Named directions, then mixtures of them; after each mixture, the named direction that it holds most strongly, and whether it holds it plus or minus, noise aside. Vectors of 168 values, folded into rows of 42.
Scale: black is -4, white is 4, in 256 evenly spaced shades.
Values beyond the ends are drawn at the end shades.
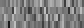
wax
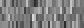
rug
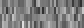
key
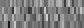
wax, plus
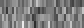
key, plus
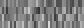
rug, minus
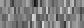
rug, plus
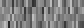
rug, plus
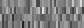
key, minus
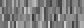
rug, minus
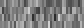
rug, minus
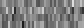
key, minus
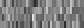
rug, plus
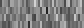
key, minus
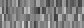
key, plus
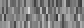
wax, minus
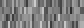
rug, minus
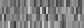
wax, minus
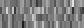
key, minus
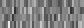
wax, minus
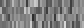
rug, minus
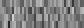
wax, plus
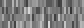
rug, minus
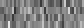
wax, minus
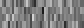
rug, plus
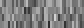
rug, plus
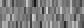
rug, plus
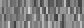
wax, minus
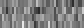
key, plus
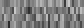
wax, plus
